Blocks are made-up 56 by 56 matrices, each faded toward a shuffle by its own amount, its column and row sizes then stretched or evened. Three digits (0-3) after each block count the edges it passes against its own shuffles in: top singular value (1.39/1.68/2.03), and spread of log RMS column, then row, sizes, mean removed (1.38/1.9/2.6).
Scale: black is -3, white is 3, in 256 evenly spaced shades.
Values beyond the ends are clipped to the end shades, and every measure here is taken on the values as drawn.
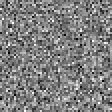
2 1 0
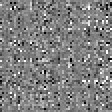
0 3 2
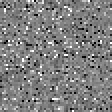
0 0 2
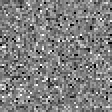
0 0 1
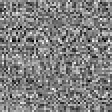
3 0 2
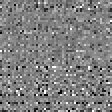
2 1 3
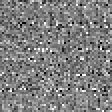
0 0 2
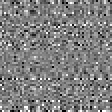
3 0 3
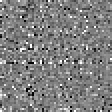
2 1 2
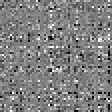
0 3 3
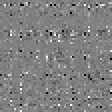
1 2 2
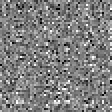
2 2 0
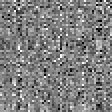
3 2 0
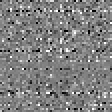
1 2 3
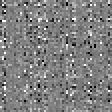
1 3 2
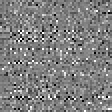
3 1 2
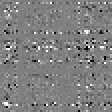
1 3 3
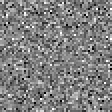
1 0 1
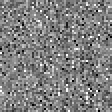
1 1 0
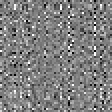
3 3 1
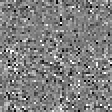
0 2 2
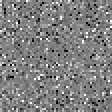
2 0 1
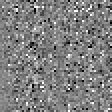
0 3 1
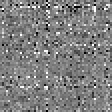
2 2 2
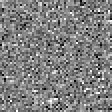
1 0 0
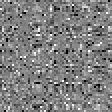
3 1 1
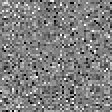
3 0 0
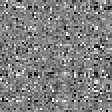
3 1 2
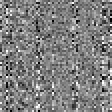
3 3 0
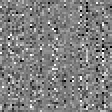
0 3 1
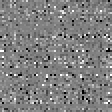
0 1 3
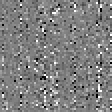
1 3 0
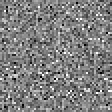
1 0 1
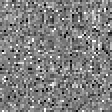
2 0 0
